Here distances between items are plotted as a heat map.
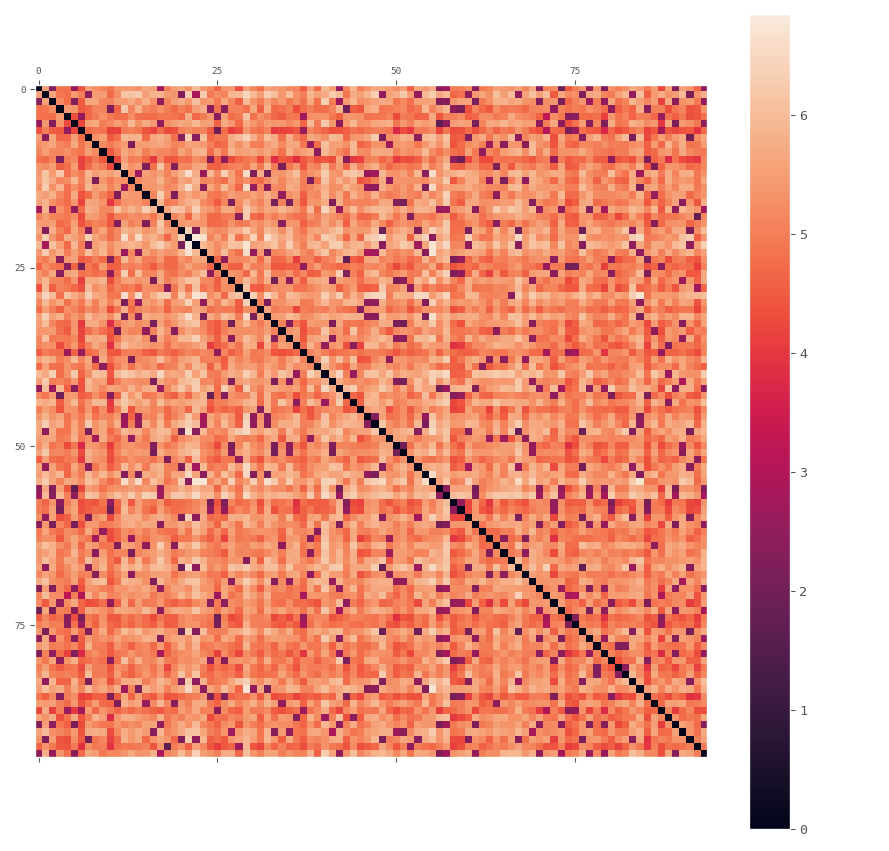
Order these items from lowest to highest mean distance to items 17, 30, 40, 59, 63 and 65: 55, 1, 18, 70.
70, 18, 1, 55
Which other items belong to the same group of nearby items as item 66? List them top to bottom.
29
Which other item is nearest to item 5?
56
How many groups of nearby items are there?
15
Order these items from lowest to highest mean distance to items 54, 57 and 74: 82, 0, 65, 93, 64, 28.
0, 93, 28, 82, 65, 64
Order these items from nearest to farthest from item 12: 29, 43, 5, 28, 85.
28, 5, 85, 43, 29
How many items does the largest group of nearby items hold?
14
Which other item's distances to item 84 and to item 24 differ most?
43
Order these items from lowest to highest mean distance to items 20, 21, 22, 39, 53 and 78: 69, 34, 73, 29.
34, 73, 69, 29
